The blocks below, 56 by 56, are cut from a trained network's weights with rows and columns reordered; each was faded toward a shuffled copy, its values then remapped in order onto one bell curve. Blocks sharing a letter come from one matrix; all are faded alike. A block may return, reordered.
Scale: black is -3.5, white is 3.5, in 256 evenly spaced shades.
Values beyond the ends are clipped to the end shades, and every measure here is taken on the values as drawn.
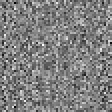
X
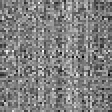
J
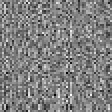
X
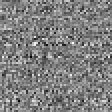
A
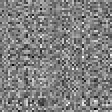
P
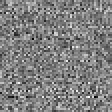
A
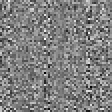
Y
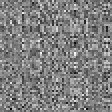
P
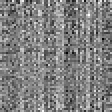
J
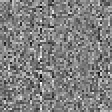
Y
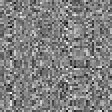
P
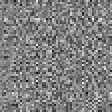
P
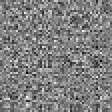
X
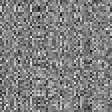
X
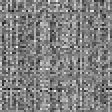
J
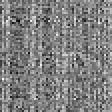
J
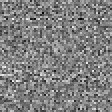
A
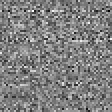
A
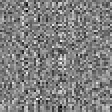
X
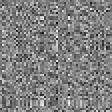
P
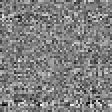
A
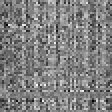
J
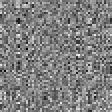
P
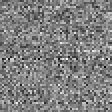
A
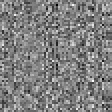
X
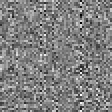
Y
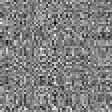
P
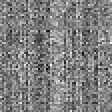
J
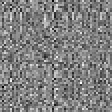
X
